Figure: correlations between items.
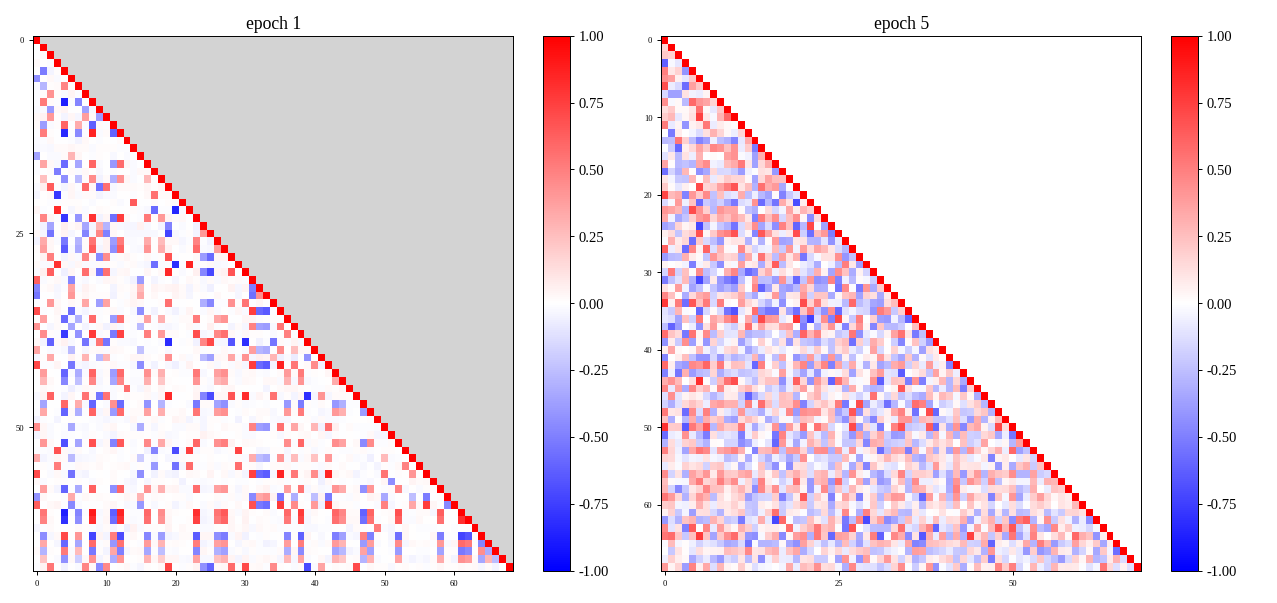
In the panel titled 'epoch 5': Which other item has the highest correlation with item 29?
16
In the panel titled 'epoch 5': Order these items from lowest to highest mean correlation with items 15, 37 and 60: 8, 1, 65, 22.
65, 1, 22, 8
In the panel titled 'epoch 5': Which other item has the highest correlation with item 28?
47
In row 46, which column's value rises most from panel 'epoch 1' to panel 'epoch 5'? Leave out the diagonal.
39
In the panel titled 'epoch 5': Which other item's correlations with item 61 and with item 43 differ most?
62
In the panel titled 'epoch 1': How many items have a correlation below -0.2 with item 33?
10
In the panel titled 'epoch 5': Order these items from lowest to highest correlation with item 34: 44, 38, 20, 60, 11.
60, 44, 11, 38, 20
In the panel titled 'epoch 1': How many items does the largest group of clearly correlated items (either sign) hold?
25
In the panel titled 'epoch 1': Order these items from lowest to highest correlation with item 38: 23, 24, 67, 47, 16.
47, 24, 67, 16, 23
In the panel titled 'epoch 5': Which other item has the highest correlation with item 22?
4
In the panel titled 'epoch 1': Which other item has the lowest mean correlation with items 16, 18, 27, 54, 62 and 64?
4
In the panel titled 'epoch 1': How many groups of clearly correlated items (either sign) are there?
8
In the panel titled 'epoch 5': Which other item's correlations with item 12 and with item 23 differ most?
13
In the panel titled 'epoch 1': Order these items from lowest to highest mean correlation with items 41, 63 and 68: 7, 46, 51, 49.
51, 49, 7, 46
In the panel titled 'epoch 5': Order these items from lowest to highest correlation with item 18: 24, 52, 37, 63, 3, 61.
3, 52, 61, 24, 37, 63
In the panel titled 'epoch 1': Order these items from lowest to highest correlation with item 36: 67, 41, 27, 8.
41, 67, 27, 8
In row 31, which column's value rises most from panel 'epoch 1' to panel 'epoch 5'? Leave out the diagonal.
32
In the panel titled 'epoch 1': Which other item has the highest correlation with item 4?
64
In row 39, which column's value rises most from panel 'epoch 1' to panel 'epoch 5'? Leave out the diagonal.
30
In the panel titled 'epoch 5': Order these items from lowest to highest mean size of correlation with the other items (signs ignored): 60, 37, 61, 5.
60, 61, 37, 5
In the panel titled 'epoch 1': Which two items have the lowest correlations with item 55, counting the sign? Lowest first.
20, 17
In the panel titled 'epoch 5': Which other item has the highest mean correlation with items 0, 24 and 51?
21
